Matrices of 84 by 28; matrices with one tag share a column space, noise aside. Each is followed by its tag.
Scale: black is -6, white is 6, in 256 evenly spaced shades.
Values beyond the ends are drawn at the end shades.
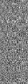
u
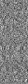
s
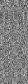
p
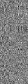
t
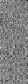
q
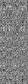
t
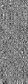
p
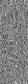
p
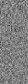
t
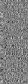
q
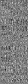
s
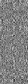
s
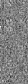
s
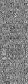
q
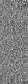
t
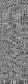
p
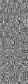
u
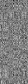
p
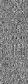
q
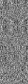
s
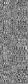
s
